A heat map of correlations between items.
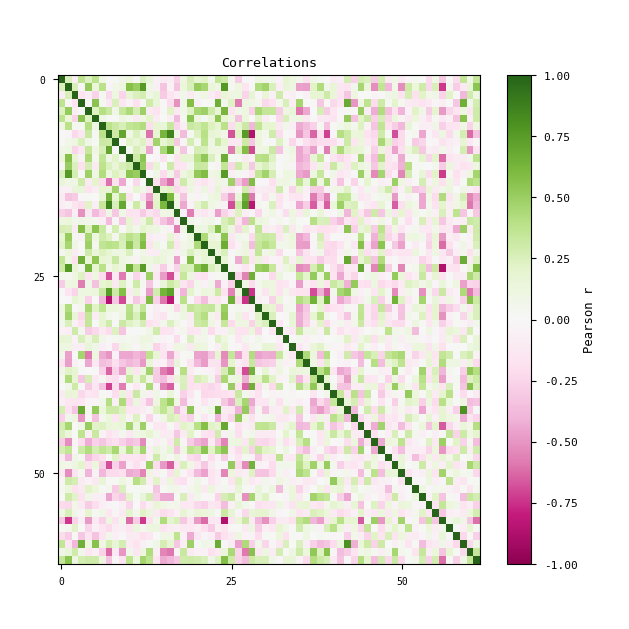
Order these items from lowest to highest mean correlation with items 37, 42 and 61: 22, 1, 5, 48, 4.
48, 22, 4, 1, 5
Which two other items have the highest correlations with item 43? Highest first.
26, 40
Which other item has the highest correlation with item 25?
28
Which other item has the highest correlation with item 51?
40
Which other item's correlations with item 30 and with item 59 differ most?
42
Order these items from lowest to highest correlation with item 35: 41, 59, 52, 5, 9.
9, 52, 41, 5, 59
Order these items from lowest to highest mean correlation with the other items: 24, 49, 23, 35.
35, 49, 23, 24
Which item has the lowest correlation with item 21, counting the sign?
56
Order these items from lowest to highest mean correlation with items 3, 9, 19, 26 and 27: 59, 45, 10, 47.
10, 45, 47, 59
